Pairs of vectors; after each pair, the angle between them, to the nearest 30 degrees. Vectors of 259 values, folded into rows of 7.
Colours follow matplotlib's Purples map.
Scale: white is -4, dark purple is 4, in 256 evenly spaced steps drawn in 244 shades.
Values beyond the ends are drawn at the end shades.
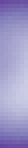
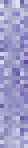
120 degrees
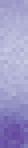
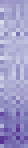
30 degrees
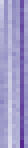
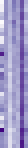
30 degrees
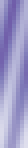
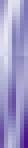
150 degrees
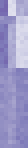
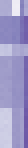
90 degrees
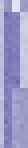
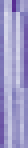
150 degrees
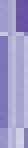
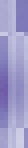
30 degrees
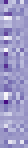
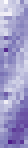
120 degrees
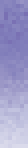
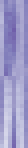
60 degrees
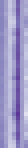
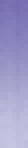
90 degrees
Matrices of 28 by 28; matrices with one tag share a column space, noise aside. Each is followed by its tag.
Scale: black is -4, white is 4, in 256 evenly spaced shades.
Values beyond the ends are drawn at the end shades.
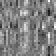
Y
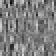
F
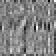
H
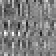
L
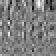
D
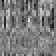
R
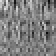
D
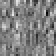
Y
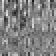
R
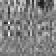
D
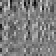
D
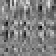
D
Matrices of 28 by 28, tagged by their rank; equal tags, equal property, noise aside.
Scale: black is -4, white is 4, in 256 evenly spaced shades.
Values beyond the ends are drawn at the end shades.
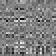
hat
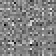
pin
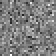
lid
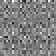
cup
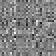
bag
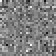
bag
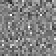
pin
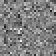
pin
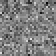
lid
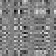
hat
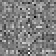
pin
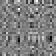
cup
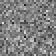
lid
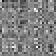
bag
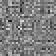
bag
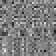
bag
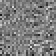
pin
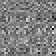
cup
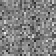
lid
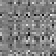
cup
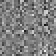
bag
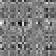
cup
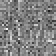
pin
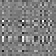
hat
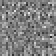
lid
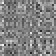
bag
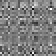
cup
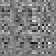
cup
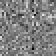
pin
